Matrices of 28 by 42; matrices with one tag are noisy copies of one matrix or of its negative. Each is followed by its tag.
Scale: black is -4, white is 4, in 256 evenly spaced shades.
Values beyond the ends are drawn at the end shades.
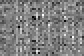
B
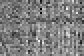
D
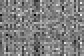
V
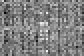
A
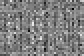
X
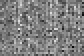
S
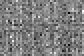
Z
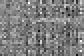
D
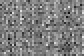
Z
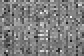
A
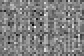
X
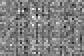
B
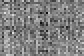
A
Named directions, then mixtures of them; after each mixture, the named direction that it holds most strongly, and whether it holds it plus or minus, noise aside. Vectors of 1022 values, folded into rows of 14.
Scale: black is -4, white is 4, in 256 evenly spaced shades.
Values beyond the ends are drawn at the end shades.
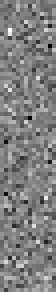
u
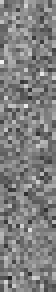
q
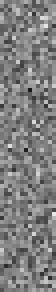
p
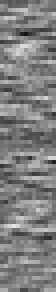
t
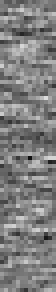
t, plus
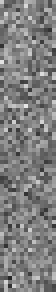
q, plus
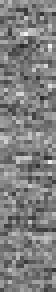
t, minus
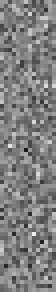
p, plus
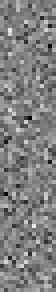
u, plus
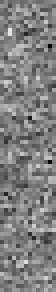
u, plus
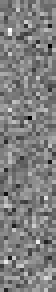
u, plus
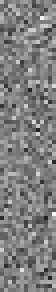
p, plus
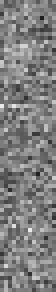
q, plus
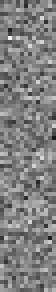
q, minus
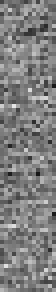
p, minus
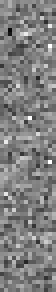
u, minus
